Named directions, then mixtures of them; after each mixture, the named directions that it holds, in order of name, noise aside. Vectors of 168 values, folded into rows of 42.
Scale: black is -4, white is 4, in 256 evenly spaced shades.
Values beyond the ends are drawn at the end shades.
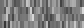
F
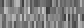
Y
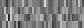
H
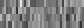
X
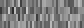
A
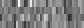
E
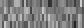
F, Y.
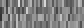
A, E, H.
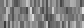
F.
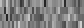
H, X.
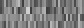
A, Y.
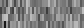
A, F.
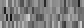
H, X.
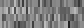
A, Y.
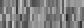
X.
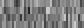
Y.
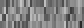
H, X.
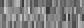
Y.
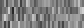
A, F.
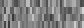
F.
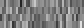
X.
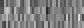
A, F, Y.
